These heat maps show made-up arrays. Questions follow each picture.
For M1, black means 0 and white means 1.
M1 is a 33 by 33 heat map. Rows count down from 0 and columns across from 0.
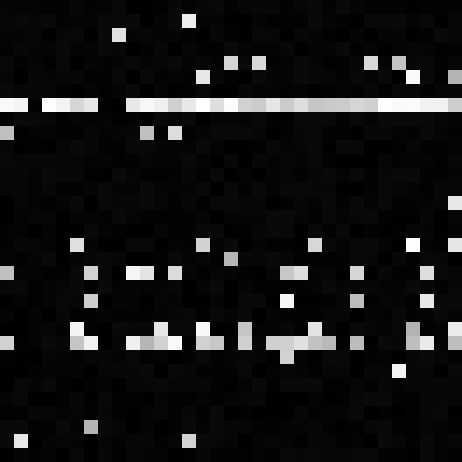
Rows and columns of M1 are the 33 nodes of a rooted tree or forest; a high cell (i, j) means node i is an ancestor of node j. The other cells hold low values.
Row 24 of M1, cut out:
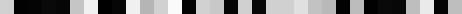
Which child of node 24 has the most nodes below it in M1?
19
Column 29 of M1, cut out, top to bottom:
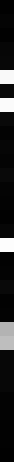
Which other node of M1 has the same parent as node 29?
14
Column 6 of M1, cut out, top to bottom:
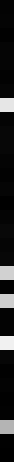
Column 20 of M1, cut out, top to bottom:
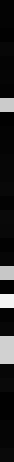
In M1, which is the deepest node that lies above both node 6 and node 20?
21
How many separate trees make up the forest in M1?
2
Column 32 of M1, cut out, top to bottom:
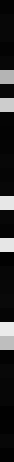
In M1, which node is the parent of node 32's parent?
5
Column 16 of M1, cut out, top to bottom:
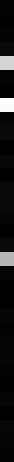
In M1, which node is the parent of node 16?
18
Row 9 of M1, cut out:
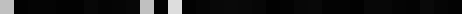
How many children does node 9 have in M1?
3
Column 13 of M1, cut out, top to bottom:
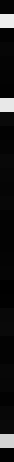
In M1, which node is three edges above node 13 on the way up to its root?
7
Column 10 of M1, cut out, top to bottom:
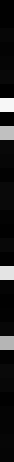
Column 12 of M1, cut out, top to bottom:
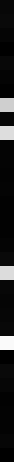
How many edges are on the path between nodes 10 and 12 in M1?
2
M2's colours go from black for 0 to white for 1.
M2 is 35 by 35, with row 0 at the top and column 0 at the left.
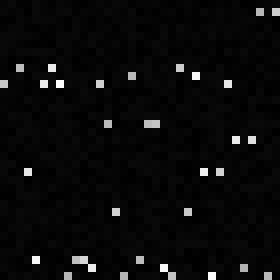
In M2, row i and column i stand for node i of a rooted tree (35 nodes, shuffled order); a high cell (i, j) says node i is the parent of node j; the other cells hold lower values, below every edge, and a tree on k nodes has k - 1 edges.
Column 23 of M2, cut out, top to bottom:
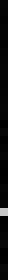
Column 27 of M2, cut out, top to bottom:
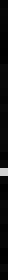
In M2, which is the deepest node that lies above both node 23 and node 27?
34
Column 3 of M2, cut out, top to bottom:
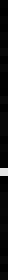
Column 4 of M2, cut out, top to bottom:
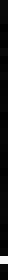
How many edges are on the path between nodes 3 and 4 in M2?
5
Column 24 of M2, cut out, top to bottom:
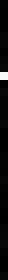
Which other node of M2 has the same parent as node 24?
16
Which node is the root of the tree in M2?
1
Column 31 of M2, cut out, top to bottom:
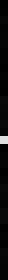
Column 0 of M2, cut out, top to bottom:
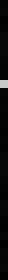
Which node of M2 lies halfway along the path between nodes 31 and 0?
32
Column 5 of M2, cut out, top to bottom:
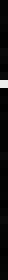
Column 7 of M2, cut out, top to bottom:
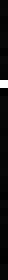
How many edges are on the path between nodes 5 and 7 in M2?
2
